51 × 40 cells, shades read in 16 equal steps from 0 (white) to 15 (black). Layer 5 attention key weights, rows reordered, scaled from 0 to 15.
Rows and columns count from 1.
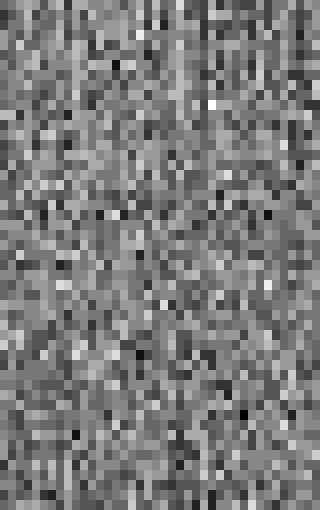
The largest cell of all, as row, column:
42, 31
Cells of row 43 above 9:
7
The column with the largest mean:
38
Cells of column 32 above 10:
11
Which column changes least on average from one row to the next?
26
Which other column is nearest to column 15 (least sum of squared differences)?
25
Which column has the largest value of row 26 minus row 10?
18
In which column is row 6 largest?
19
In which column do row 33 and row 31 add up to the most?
12
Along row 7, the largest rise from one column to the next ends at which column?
15
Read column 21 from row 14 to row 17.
10 7 8 9
